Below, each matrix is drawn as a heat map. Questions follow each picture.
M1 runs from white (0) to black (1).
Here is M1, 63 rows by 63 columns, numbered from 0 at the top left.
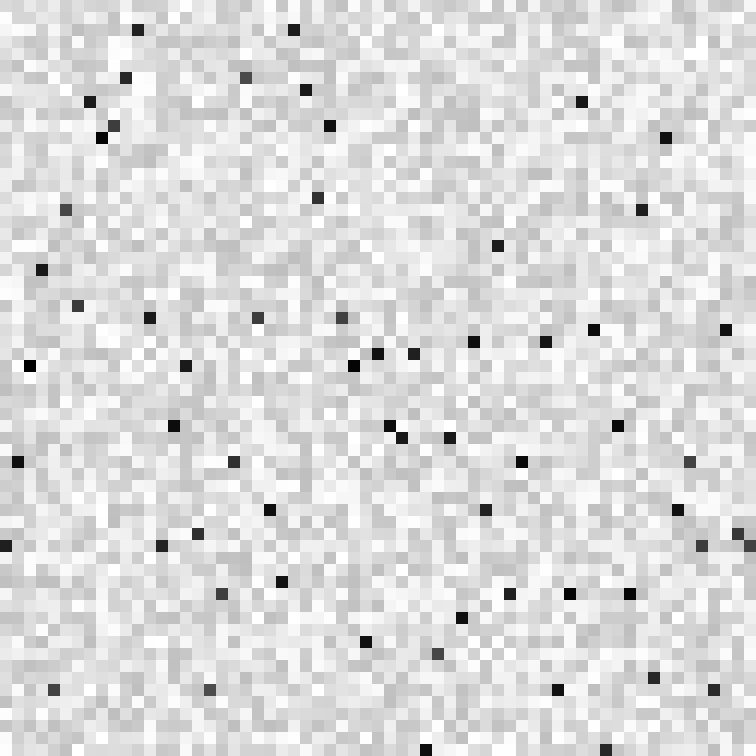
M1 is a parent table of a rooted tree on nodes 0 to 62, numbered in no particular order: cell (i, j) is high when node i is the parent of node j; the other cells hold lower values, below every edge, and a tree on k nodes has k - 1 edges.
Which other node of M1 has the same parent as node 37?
33
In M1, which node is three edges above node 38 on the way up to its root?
62
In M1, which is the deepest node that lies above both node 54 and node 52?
49
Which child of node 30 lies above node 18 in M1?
2
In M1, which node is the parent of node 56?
42
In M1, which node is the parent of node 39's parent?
26
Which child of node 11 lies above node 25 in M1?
8
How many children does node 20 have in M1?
1
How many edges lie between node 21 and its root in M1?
3
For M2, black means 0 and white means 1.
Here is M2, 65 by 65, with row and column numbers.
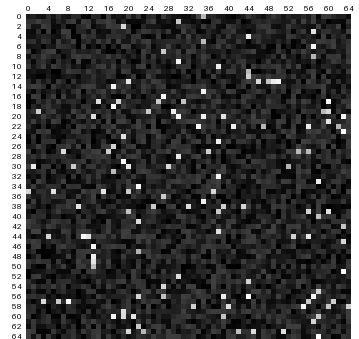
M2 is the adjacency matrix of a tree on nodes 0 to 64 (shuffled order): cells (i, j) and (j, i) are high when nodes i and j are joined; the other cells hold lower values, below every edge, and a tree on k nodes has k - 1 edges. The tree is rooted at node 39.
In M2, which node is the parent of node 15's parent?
20
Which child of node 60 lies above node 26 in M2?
17
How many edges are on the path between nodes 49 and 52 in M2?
4
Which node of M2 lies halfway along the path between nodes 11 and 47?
56
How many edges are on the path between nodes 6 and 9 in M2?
6
